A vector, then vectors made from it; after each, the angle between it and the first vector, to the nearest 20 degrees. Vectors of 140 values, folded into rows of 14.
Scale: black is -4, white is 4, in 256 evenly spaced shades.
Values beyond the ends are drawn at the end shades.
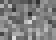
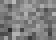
80 degrees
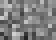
60 degrees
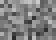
160 degrees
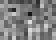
40 degrees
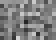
120 degrees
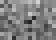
160 degrees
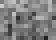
80 degrees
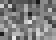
20 degrees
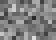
120 degrees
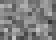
60 degrees
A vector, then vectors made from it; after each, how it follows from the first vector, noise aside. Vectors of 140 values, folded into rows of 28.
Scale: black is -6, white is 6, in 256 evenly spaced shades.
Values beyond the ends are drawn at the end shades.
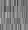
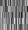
reversed, negated, scaled up.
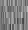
reversed.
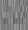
wrapped around, shrunk.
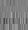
wrapped around, negated, partly zeroed.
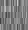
negated.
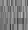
reversed.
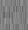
wrapped around, shrunk.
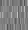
wrapped around, negated, partly zeroed.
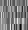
reversed, negated, scaled up.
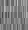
negated.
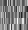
reversed, negated, scaled up.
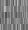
negated.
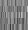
reversed.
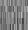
reversed.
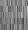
reversed.
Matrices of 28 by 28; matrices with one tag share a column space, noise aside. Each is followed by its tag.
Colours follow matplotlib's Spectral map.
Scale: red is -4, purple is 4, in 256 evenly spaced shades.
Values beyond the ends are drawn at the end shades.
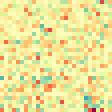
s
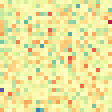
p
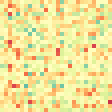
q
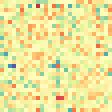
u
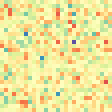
p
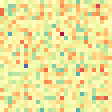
u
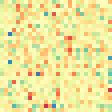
q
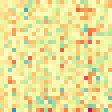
s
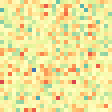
u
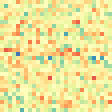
p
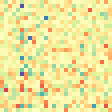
q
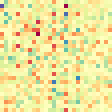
p
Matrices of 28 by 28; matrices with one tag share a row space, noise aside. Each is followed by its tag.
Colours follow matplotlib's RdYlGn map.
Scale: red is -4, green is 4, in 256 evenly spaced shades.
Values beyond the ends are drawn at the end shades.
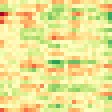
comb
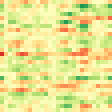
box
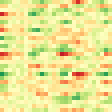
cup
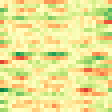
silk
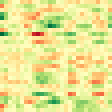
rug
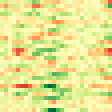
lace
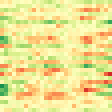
silk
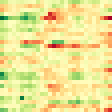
comb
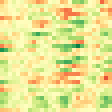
cup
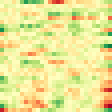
comb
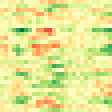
lace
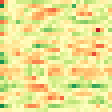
rug
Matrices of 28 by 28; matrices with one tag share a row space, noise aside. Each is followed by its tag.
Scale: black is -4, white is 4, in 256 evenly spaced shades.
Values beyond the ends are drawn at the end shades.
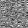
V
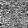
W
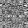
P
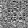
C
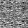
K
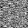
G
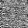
W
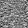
G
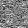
K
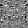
G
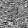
G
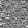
W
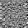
P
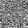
P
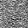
C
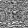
C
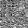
C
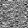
G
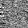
W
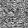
C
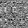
C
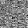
V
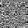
W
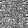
P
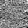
P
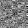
V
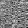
V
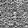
C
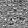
C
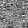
K
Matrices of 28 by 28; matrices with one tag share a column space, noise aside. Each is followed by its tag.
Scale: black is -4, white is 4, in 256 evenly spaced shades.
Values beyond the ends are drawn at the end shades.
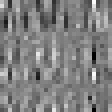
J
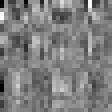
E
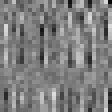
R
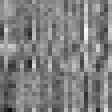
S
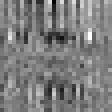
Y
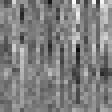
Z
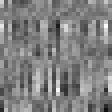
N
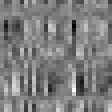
N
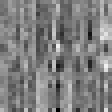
S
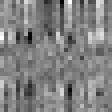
Y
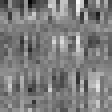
E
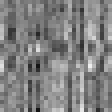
S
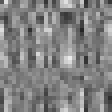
R
